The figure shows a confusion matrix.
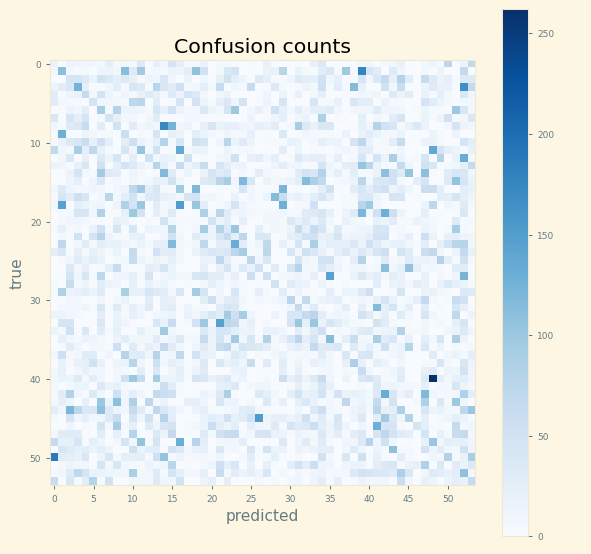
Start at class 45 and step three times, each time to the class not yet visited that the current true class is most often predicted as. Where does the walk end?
47
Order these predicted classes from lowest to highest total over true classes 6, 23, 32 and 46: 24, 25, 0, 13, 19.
0, 25, 13, 24, 19
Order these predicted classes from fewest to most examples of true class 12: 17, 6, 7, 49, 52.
7, 6, 17, 49, 52
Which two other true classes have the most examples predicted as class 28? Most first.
17, 6
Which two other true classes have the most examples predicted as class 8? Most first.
43, 46
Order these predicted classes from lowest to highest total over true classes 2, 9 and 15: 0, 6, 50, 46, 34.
0, 46, 50, 6, 34
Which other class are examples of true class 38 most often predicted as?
10
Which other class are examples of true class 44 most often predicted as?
2
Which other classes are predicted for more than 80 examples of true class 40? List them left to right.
10, 13, 48
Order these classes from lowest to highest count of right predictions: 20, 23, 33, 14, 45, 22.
20, 22, 45, 33, 14, 23
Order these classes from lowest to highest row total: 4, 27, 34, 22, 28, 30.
28, 4, 30, 34, 27, 22
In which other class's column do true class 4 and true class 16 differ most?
29
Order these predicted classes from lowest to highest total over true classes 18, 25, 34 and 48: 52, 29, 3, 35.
35, 3, 52, 29
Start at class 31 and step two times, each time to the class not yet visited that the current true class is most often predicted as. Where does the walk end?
14
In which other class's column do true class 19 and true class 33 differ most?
39
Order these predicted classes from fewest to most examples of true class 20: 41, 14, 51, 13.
13, 41, 51, 14
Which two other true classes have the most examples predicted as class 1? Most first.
18, 9
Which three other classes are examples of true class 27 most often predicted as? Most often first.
35, 52, 6
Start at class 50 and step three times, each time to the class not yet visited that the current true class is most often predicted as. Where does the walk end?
5
